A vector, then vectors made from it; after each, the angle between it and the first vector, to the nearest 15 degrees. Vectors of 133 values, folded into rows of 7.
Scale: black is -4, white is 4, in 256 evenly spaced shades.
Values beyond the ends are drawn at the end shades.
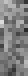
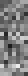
105 degrees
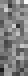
120 degrees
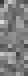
75 degrees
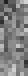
150 degrees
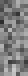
135 degrees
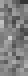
60 degrees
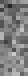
120 degrees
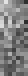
45 degrees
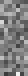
60 degrees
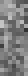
30 degrees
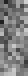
150 degrees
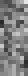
150 degrees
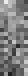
60 degrees
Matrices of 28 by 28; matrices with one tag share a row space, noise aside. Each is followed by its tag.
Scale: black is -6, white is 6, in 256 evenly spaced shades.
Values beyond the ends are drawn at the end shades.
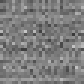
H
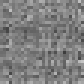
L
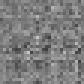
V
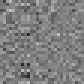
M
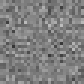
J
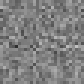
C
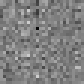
M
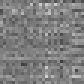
H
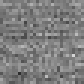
H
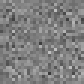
J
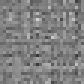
V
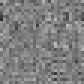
C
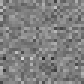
C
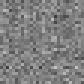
C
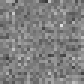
J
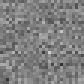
J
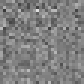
M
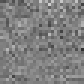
J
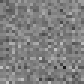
J
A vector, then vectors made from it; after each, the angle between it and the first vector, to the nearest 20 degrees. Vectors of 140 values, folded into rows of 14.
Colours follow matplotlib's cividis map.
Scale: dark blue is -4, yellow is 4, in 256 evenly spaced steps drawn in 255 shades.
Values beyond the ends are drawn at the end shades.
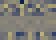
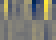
80 degrees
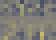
40 degrees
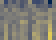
100 degrees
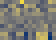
120 degrees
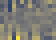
120 degrees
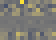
160 degrees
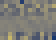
40 degrees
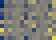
100 degrees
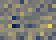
60 degrees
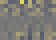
140 degrees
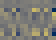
80 degrees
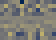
20 degrees
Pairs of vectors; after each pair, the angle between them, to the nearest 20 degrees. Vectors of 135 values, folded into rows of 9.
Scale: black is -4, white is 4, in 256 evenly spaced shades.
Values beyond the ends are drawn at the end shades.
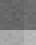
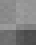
160 degrees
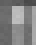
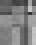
60 degrees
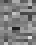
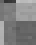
80 degrees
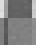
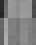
160 degrees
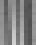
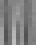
40 degrees
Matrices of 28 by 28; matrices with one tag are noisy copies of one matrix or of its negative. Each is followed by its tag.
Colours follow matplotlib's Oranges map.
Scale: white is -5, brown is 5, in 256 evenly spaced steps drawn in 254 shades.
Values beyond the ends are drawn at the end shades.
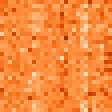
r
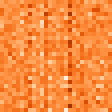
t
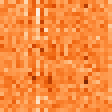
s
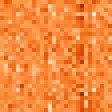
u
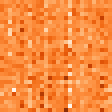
t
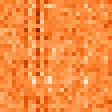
s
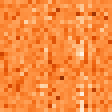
u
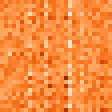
t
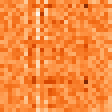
s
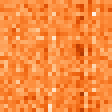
u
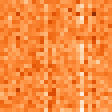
u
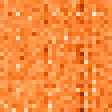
u
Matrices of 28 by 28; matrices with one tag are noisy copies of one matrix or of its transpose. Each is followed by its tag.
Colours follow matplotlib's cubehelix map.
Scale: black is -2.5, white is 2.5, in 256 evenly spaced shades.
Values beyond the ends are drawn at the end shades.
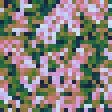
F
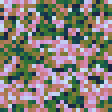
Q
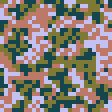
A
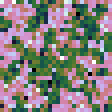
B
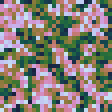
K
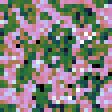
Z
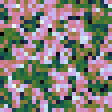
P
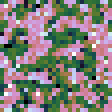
A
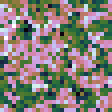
P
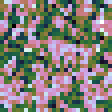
Q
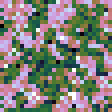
B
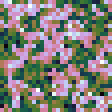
P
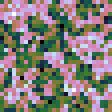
K
